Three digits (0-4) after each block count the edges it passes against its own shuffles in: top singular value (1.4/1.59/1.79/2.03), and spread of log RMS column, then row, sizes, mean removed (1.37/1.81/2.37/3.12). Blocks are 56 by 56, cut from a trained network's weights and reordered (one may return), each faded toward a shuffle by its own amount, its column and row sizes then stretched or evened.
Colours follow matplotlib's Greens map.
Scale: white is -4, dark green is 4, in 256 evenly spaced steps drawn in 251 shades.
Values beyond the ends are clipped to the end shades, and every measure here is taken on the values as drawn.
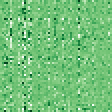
1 4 2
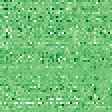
1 1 3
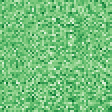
2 1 1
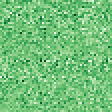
0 0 3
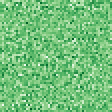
2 1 2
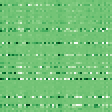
3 0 4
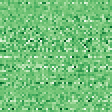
0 0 4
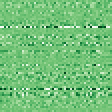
4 0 4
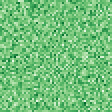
2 0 1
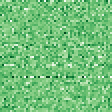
2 0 3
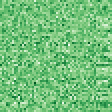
3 1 2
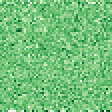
1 0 2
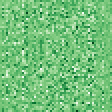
0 4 1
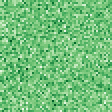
0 1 0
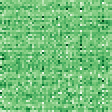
2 3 0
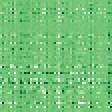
4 2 4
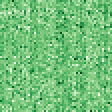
1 0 1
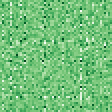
2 3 1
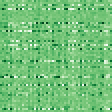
3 0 4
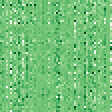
2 4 1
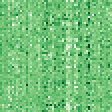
3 3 2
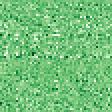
0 2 3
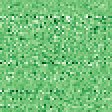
0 1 3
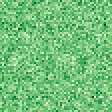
1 0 2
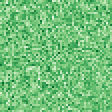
1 1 0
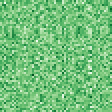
4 2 0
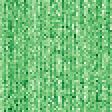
4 2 1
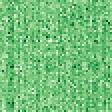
2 0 1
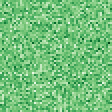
1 1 1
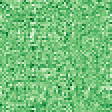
3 2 1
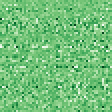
0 2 3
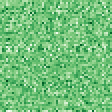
2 1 2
